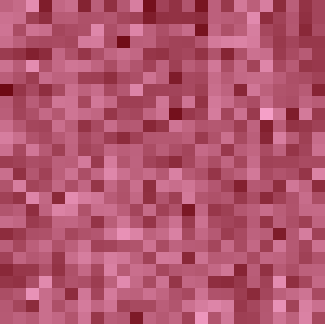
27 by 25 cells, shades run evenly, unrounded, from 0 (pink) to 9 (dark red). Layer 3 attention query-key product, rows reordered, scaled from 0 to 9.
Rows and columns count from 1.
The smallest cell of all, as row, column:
10, 21
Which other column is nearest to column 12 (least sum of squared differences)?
4
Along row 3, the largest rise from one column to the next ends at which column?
16
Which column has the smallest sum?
6
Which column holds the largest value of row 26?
3
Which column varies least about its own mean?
23
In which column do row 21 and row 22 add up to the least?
7
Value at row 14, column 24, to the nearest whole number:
5
